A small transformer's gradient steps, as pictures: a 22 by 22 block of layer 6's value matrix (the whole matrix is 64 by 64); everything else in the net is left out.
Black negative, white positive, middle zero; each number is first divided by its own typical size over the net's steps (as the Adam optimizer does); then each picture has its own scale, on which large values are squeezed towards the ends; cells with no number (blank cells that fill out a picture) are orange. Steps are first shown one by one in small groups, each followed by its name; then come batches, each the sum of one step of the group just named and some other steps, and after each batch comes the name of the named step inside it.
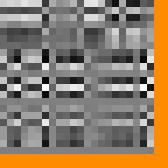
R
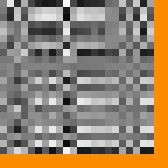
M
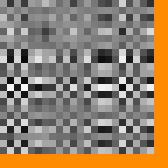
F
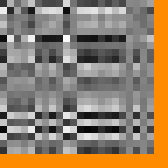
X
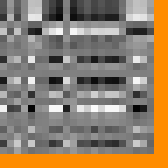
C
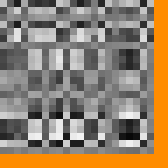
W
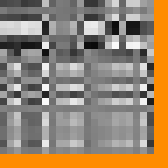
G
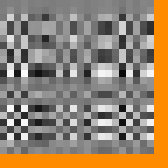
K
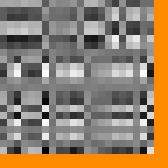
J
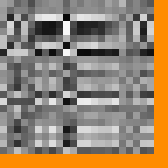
M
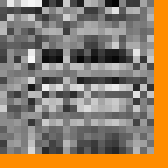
R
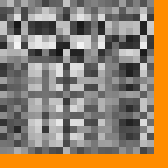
M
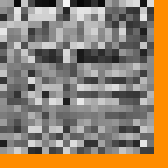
M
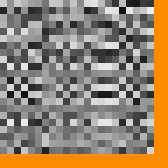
F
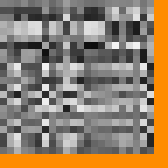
G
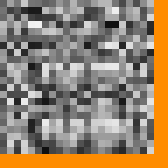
J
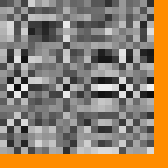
F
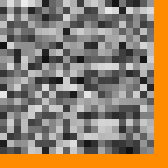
R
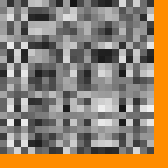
K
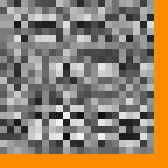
W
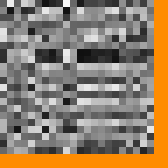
M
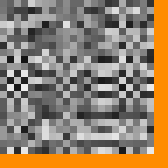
F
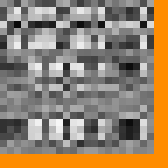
W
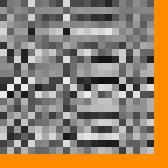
F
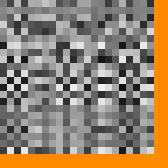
F
